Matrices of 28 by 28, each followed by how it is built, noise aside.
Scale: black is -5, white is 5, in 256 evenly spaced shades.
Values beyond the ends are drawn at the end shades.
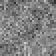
smooth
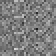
repeating rows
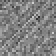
Hankel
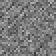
Hankel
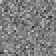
noise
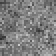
smooth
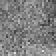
smooth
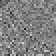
lower triangular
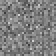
repeating rows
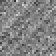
Hankel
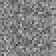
repeating rows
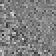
lower triangular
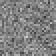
noise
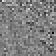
upper triangular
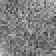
smooth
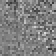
upper triangular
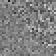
upper triangular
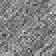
Hankel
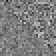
upper triangular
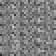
repeating rows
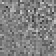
upper triangular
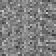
repeating rows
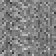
repeating rows
